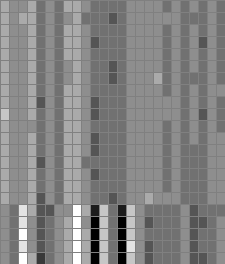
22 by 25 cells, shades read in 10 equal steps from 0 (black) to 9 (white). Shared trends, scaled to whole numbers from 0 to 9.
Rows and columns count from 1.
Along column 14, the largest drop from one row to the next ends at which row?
18
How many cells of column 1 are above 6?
1
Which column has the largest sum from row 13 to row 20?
9
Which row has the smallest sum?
19
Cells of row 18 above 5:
6
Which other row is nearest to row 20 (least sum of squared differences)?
21
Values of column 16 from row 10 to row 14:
5 5 5 5 5
